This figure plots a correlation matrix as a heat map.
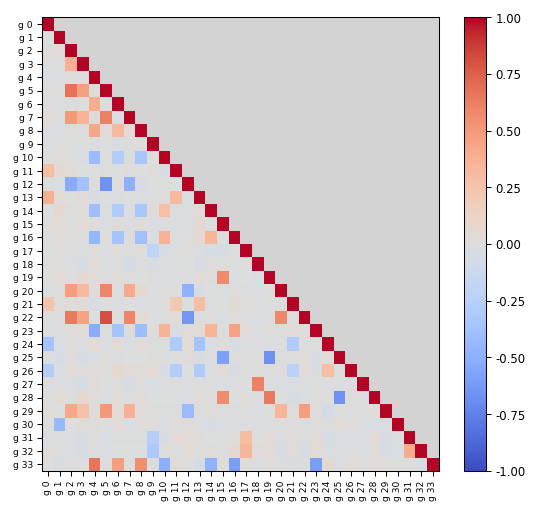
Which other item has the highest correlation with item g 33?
g 4
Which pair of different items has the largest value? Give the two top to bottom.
g 5, g 22
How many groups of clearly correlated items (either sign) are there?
7
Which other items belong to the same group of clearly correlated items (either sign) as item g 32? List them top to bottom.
g 9, g 17, g 31
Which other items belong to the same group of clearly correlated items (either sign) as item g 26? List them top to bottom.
g 0, g 11, g 13, g 21, g 24
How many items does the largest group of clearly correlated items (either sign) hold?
8
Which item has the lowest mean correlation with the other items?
g 12
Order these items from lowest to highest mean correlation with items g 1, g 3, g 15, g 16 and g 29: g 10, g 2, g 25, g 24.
g 25, g 24, g 10, g 2
